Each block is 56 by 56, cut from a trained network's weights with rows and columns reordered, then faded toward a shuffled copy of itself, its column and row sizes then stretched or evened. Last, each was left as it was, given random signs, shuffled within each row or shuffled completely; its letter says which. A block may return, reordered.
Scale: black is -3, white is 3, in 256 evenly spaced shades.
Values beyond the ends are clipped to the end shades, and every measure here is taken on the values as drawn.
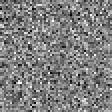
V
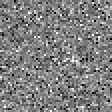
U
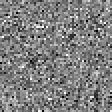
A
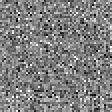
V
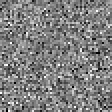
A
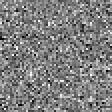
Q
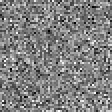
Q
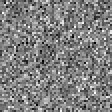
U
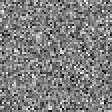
Q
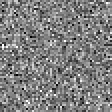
U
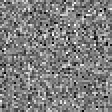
Q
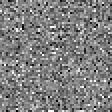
V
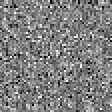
V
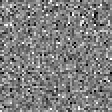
Q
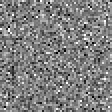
U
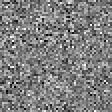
Q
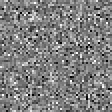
V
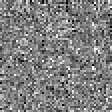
V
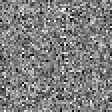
Q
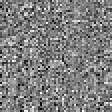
V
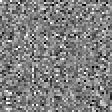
V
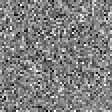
A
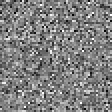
Q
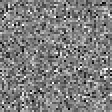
Q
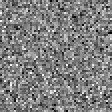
U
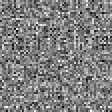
V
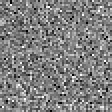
U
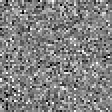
Q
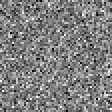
U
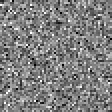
U
